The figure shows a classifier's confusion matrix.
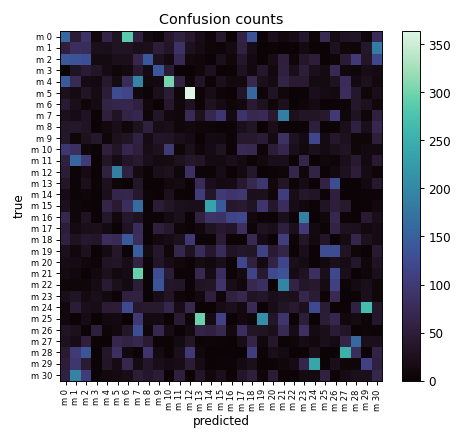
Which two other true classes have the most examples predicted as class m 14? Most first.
m 15, m 16
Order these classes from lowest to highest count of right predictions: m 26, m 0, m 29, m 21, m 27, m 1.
m 26, m 27, m 1, m 29, m 21, m 0
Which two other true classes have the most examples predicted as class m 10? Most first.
m 4, m 24
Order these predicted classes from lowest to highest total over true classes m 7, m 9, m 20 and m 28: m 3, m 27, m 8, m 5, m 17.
m 3, m 8, m 5, m 17, m 27
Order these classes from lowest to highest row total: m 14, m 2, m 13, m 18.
m 13, m 14, m 18, m 2
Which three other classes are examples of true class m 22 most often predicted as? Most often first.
m 21, m 9, m 26
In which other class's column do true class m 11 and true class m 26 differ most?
m 1
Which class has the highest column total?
m 7
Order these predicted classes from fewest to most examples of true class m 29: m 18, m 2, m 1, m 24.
m 18, m 2, m 1, m 24
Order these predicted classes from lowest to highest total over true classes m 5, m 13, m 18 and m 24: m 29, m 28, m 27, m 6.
m 27, m 28, m 29, m 6
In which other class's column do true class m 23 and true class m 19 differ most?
m 25
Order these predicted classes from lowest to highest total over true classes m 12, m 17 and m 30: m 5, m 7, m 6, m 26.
m 26, m 6, m 7, m 5
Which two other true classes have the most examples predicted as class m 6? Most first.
m 0, m 18
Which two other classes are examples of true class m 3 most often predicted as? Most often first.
m 9, m 26
